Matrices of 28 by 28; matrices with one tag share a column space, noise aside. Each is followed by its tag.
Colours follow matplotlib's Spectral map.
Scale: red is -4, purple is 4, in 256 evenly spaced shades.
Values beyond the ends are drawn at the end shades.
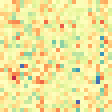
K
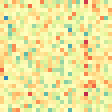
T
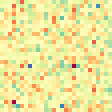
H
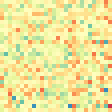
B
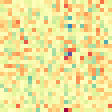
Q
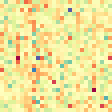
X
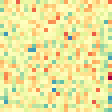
K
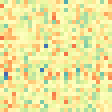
K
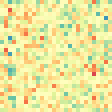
Q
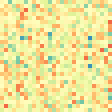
X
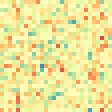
K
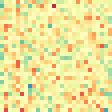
T
